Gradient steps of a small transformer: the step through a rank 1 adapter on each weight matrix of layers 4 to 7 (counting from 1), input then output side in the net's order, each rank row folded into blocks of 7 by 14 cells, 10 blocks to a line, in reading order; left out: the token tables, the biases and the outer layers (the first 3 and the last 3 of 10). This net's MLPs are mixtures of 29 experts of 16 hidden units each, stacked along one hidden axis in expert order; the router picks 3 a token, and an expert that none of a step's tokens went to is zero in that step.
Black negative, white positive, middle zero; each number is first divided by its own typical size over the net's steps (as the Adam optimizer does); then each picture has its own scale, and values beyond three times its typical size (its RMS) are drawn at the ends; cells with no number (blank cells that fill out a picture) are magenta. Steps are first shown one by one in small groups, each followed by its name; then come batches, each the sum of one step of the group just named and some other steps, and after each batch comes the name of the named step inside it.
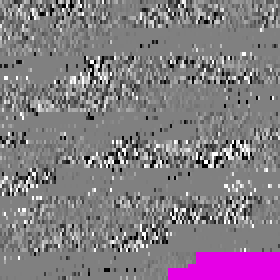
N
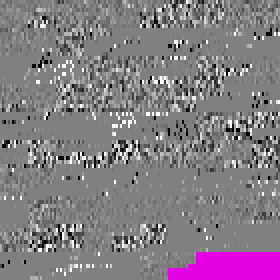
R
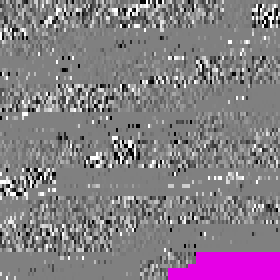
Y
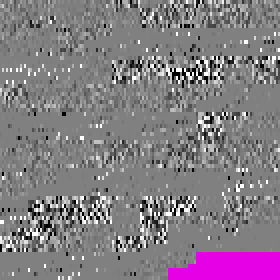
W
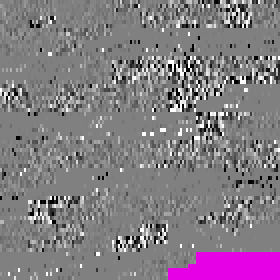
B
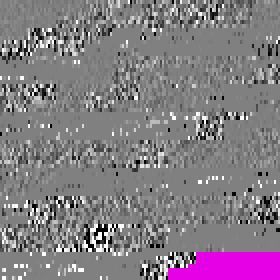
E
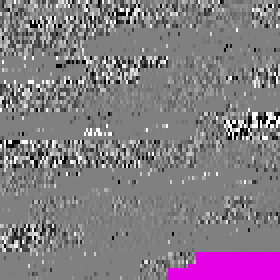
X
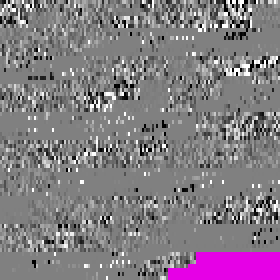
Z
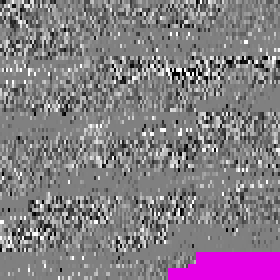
W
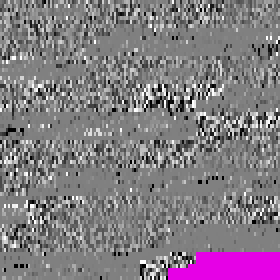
X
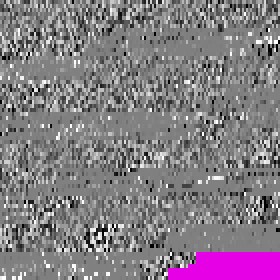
E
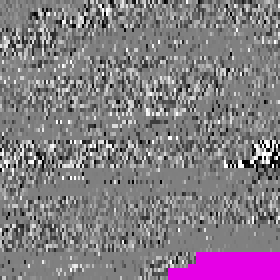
R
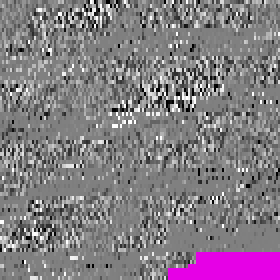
W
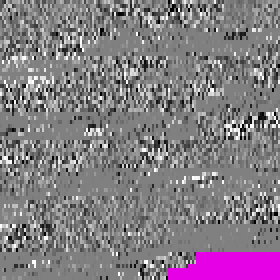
X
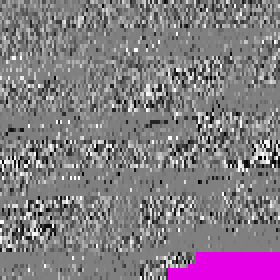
W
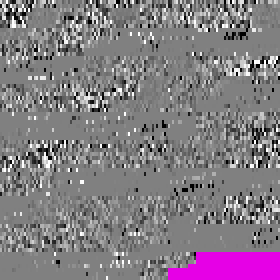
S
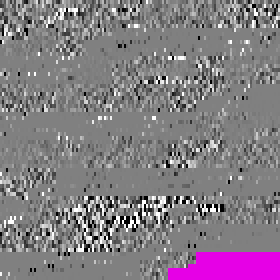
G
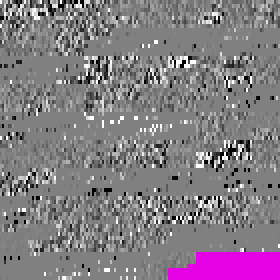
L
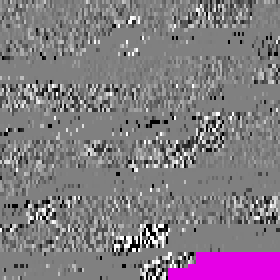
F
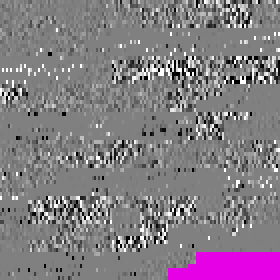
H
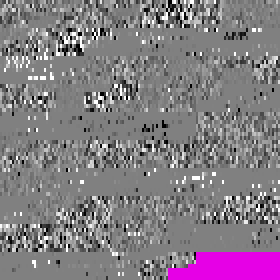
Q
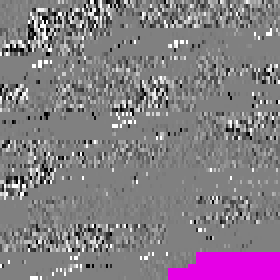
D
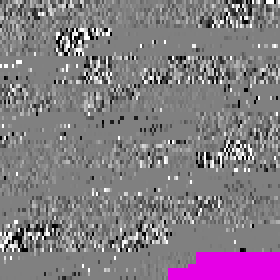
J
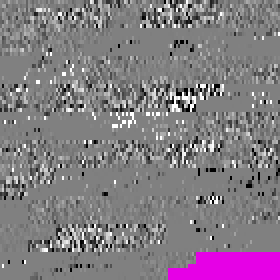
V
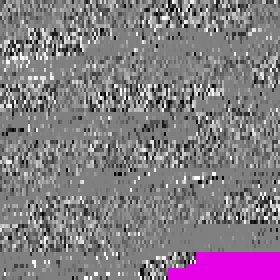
Q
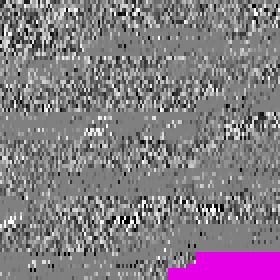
G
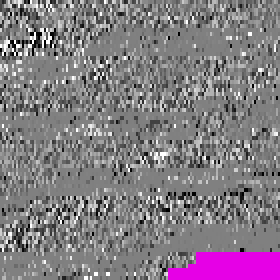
J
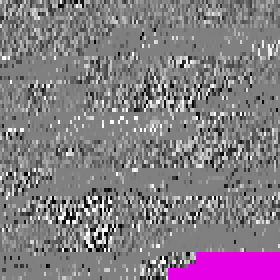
L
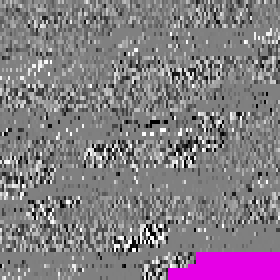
F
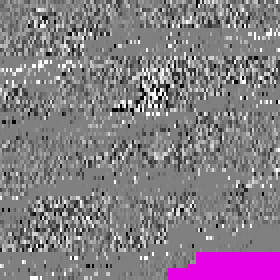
H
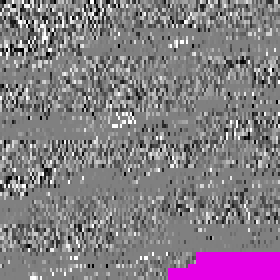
D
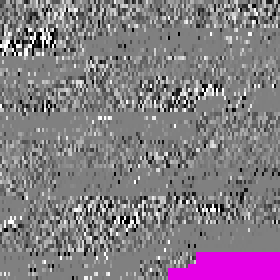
G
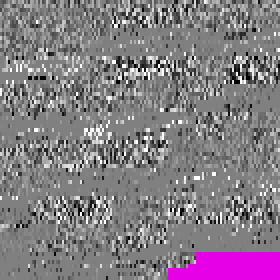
H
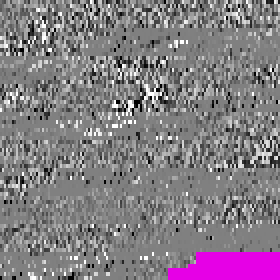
D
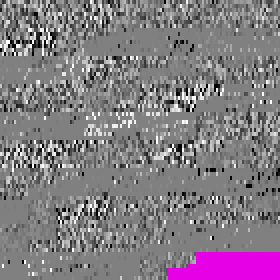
V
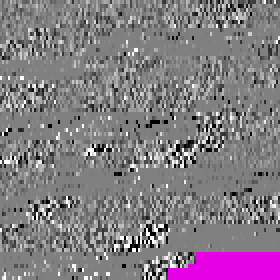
F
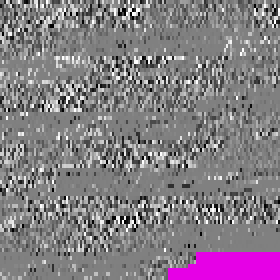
G
